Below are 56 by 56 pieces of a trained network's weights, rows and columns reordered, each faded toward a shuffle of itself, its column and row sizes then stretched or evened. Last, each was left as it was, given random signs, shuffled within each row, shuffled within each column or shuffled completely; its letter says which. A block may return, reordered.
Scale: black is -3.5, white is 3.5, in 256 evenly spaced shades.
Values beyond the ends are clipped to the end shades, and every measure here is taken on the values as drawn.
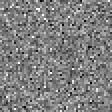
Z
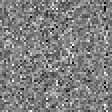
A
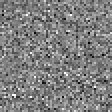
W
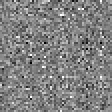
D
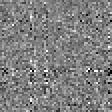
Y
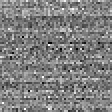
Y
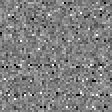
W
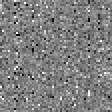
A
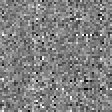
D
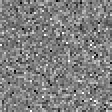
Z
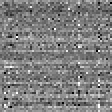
Y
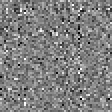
Y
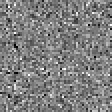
Y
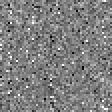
A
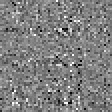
Y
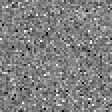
Z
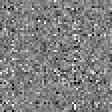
Y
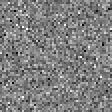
Z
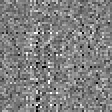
Y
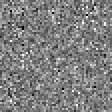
A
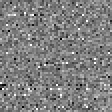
W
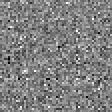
D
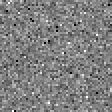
Z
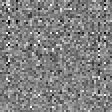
D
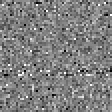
W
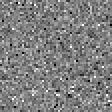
Z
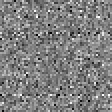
D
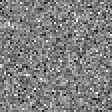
Z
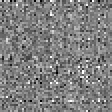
Y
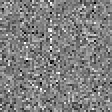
A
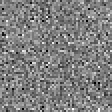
D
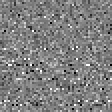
W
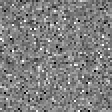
Z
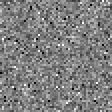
Z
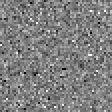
Z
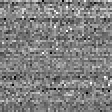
W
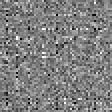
Y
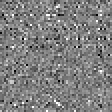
Y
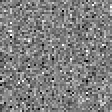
A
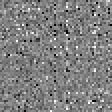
D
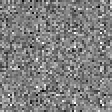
Y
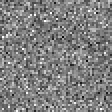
Z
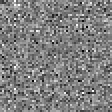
D
